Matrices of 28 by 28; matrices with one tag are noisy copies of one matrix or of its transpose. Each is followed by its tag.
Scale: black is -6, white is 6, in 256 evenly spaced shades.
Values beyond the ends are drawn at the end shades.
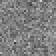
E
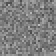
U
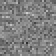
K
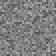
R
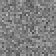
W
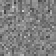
K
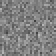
W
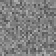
U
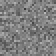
K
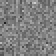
K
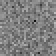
U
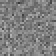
R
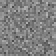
U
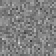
W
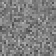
W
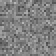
K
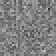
K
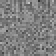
K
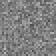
W
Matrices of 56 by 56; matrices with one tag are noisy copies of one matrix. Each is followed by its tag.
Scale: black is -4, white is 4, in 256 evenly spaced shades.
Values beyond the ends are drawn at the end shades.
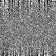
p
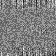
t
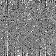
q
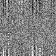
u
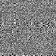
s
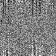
u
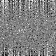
p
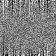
p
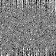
t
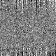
t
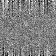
p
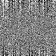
p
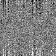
u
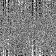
u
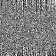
t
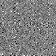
s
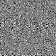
s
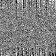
t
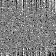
t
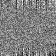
t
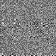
s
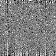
q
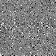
s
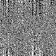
u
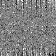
t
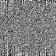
q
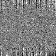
t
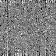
q
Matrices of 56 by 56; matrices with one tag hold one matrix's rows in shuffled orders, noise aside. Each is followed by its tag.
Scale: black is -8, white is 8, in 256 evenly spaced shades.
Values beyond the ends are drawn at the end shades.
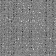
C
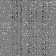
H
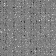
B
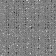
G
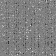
G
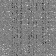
H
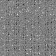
G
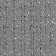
B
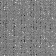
B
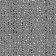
C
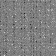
B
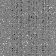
H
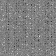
G
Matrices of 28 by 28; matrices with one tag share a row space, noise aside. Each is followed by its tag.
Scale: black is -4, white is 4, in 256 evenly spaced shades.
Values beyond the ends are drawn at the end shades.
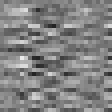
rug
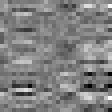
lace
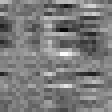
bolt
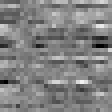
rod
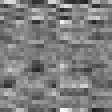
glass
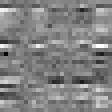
rod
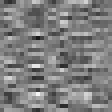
glass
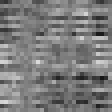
rod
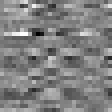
rug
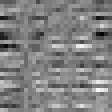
rod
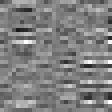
lace
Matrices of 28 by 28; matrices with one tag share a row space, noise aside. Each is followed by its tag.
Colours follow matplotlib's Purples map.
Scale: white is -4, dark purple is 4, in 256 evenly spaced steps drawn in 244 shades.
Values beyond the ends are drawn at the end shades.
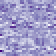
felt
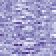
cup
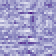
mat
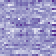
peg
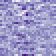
cup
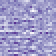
mat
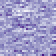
cup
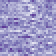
mat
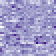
felt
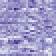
mat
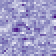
cup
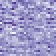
felt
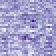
mat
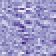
cup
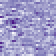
felt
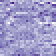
peg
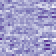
peg
